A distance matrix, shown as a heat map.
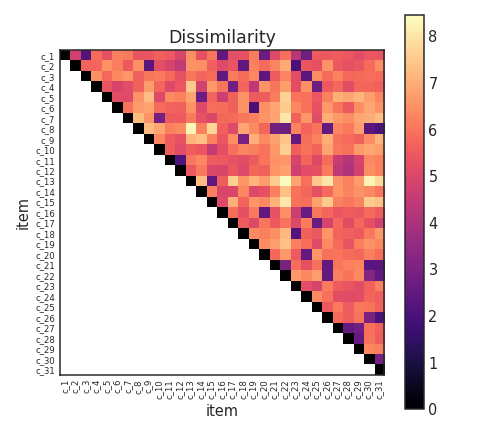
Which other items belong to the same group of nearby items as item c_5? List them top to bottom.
c_14
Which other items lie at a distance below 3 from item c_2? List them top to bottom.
c_9, c_18, c_23
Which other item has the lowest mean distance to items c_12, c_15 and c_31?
c_11
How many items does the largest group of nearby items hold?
6
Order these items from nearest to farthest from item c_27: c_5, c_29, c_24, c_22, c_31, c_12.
c_29, c_12, c_24, c_31, c_22, c_5
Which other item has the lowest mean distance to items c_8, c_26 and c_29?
c_31
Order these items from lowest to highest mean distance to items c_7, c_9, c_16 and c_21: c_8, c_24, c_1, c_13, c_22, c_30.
c_1, c_24, c_30, c_8, c_22, c_13
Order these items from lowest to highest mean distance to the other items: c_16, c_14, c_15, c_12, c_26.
c_16, c_12, c_26, c_14, c_15
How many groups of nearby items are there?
10
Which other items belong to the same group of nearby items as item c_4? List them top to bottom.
c_17, c_25
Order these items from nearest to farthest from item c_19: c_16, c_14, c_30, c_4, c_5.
c_4, c_14, c_5, c_16, c_30
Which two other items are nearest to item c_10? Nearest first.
c_7, c_15
